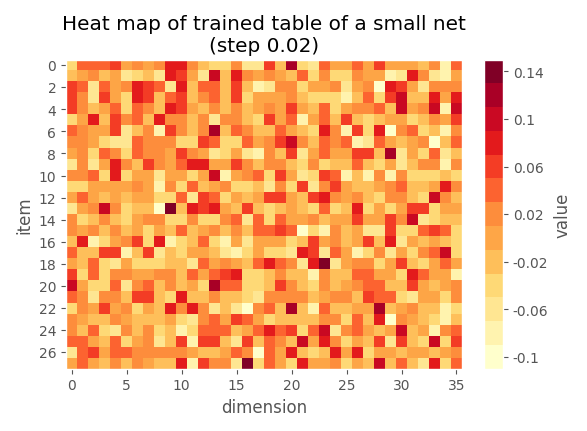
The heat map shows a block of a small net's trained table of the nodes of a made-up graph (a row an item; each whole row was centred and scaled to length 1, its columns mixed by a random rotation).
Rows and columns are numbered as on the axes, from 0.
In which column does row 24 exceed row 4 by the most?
34
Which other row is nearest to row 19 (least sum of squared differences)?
20
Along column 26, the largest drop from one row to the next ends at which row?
7
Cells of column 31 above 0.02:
6
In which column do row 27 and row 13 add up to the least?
8
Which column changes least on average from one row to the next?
1
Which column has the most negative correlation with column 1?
14
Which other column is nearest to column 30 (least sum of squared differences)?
35
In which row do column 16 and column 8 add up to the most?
27
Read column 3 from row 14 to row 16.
0.02 -0.02 -0.04
